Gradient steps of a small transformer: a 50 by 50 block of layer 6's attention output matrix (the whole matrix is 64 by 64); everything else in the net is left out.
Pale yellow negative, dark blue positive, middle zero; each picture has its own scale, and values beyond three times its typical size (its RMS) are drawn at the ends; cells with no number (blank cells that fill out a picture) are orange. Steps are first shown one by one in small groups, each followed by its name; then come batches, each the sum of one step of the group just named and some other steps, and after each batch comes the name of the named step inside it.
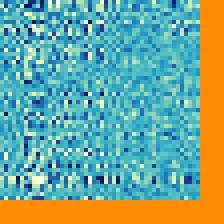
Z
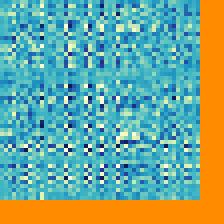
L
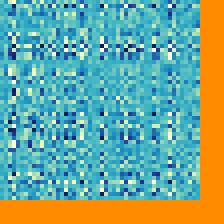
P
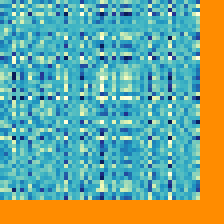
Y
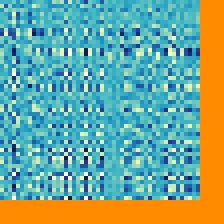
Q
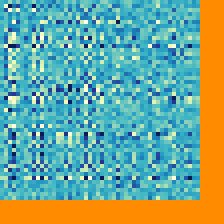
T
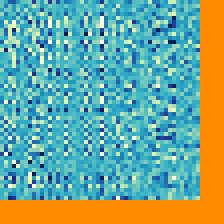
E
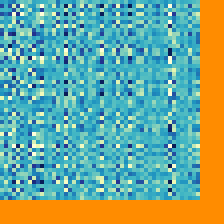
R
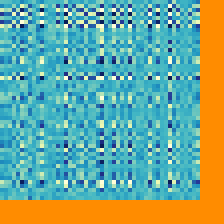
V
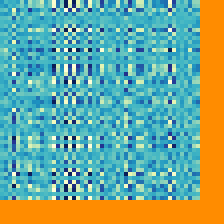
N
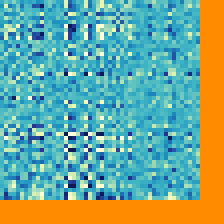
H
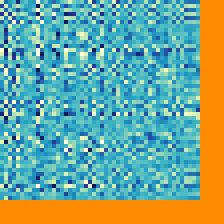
R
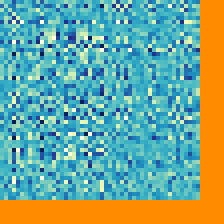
P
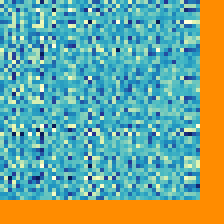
R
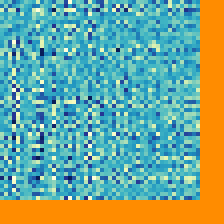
N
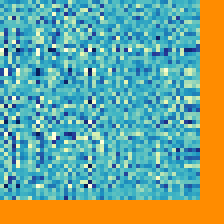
N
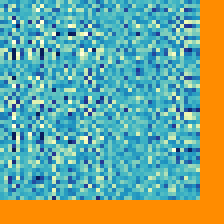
Q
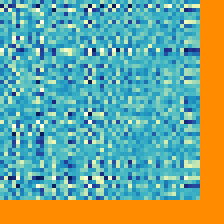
T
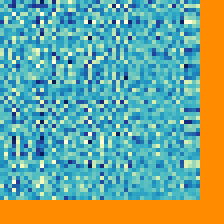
Z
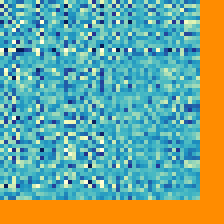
H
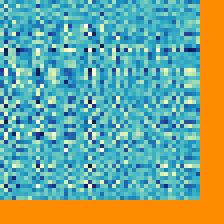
L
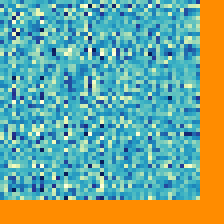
Y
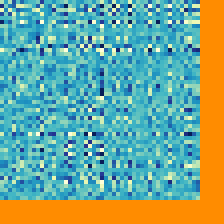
V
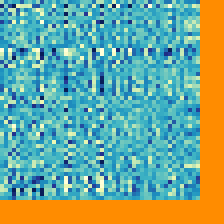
R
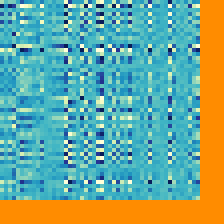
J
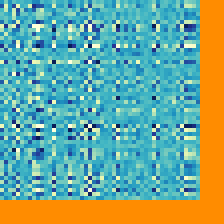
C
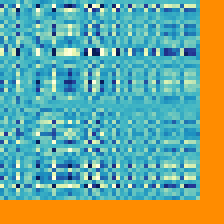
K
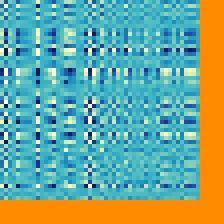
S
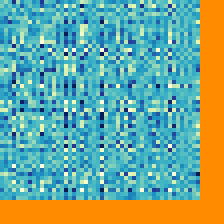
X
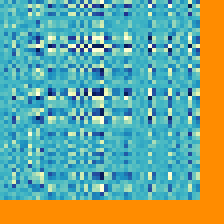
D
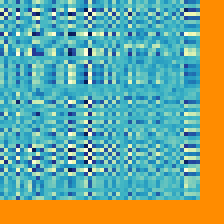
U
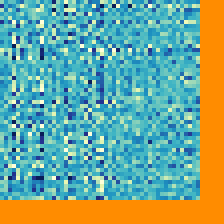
J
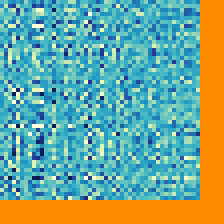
C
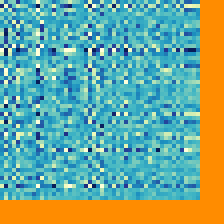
S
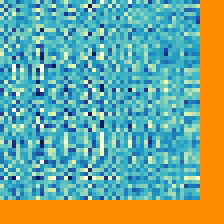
U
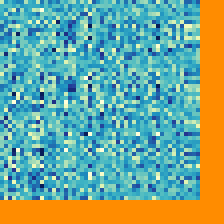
X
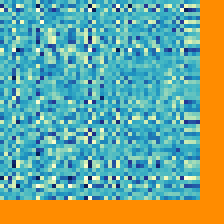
K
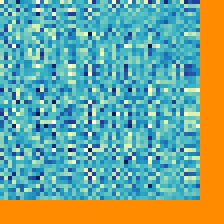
U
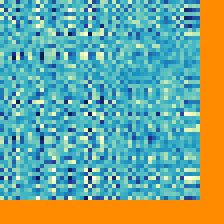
U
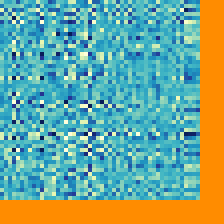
U
